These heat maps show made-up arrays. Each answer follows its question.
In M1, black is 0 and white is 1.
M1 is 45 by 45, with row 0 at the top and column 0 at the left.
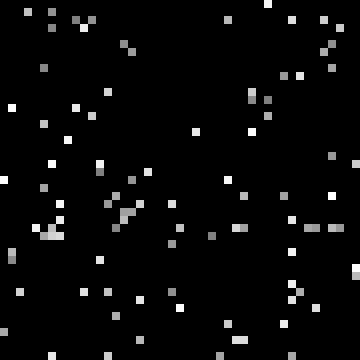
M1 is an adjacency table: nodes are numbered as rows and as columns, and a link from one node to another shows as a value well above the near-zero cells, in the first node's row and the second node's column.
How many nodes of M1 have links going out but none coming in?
6
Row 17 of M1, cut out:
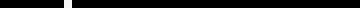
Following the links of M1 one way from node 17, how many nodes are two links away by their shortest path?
2
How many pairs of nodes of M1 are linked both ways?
4
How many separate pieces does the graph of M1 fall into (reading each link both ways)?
2
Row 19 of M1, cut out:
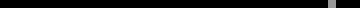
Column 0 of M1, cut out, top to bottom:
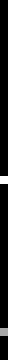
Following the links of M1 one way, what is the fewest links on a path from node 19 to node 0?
2
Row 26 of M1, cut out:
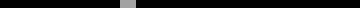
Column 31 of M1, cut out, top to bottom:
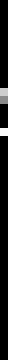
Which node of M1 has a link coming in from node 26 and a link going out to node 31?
node 16
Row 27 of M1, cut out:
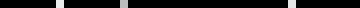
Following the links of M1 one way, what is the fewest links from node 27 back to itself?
6
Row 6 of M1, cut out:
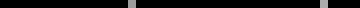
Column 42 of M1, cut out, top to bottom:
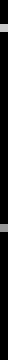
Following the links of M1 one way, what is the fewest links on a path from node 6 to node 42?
3
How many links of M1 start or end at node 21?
5
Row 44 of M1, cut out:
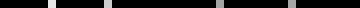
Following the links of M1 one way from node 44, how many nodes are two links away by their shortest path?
10
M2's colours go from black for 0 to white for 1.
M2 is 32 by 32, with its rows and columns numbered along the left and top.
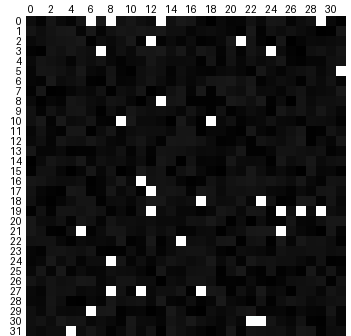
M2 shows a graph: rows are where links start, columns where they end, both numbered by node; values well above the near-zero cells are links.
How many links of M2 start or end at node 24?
2
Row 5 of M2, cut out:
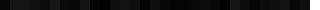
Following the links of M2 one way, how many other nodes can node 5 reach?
2
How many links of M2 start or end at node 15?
1
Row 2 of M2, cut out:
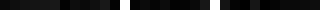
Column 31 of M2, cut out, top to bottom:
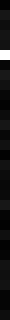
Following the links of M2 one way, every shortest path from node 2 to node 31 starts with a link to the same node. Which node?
node 21
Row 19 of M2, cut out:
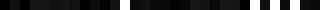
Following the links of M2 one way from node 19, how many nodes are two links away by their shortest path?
4
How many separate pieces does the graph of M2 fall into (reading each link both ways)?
6
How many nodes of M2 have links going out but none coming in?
7
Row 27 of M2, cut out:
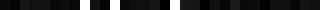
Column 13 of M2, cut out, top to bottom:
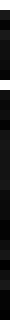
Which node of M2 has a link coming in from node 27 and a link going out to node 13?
node 8
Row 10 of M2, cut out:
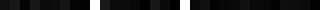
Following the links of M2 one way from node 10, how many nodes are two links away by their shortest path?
2
